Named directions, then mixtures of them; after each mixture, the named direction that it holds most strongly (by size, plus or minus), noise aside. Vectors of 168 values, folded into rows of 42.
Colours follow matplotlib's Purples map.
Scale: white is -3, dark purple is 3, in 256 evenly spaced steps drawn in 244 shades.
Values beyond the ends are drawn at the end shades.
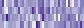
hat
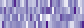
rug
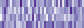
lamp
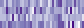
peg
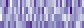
lamp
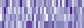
lamp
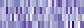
peg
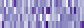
rug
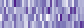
rug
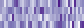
peg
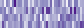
rug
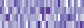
hat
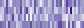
peg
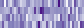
hat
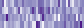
hat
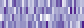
rug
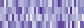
peg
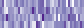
hat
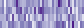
peg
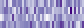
peg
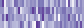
hat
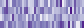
peg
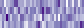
hat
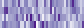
hat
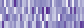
hat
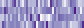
rug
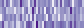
lamp
